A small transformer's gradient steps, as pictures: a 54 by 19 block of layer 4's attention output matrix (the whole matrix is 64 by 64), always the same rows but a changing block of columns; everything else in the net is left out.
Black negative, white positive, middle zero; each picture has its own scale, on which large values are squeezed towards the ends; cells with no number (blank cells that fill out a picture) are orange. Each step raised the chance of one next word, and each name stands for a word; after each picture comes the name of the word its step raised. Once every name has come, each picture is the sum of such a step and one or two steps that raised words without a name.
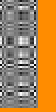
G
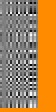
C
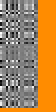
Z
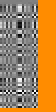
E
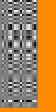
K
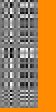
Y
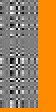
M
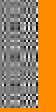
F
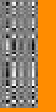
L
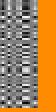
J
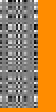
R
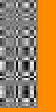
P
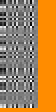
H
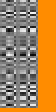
G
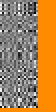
Z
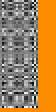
G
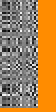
G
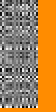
H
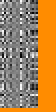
Y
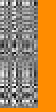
L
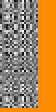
R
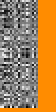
Y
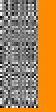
J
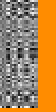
Y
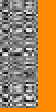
K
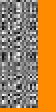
F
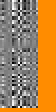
J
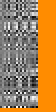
E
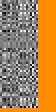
H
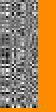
G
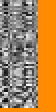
L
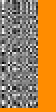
J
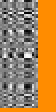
Y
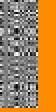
G
